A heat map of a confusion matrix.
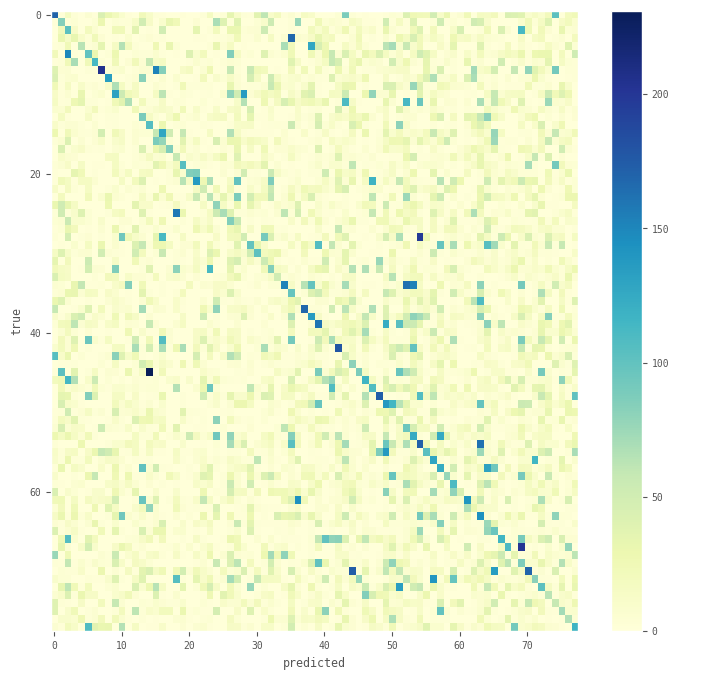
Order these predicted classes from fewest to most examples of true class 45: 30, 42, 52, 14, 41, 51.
30, 41, 42, 52, 51, 14
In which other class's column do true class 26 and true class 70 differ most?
44
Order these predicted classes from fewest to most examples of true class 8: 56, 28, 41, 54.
28, 54, 41, 56
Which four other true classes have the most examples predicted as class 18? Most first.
25, 71, 32, 47
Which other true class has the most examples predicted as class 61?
62
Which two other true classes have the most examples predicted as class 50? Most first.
49, 58
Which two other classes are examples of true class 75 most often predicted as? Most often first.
57, 40
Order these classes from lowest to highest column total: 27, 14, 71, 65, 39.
71, 14, 65, 27, 39
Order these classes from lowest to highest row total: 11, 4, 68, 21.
68, 4, 11, 21
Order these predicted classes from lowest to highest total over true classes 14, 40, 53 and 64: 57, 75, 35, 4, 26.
4, 75, 26, 35, 57
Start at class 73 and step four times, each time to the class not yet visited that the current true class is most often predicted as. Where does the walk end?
39
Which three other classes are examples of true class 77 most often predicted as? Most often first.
5, 68, 10
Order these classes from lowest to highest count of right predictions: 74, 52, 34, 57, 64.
74, 64, 52, 57, 34
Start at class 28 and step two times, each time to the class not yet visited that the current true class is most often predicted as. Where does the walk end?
63
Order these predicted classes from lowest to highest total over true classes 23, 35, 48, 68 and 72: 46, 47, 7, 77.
7, 47, 46, 77
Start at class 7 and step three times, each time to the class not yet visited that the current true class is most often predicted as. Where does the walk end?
65
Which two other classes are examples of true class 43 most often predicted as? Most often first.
0, 9
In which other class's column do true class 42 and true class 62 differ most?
53
